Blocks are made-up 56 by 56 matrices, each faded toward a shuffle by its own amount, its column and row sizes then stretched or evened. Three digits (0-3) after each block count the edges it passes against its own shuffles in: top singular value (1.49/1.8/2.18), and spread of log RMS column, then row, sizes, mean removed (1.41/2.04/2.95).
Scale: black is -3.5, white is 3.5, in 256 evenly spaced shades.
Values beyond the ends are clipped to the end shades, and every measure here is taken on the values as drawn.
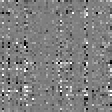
1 3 2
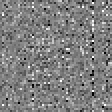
1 2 0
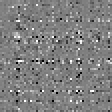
2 2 2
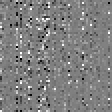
0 3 1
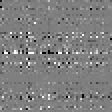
3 1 3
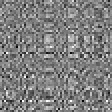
3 1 2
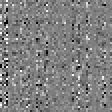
1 3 1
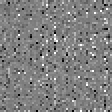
1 2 0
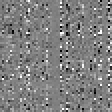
0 3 1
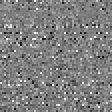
1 0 2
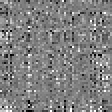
3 2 2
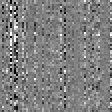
2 3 0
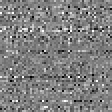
1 1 3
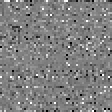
0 1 2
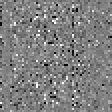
0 2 1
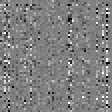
2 3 1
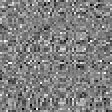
3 0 2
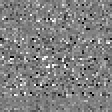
0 0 2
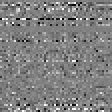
3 1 3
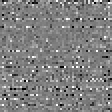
0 1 3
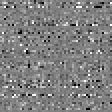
0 1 3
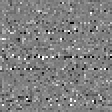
0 0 2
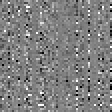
1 3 1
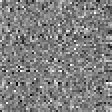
2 0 1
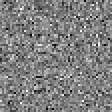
2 0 1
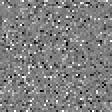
0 0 1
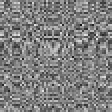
3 0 2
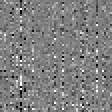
1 3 1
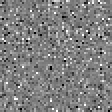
0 0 0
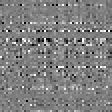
3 0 3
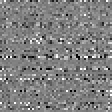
2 0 3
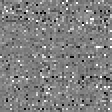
0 1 2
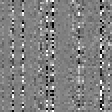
3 3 0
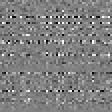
3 1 3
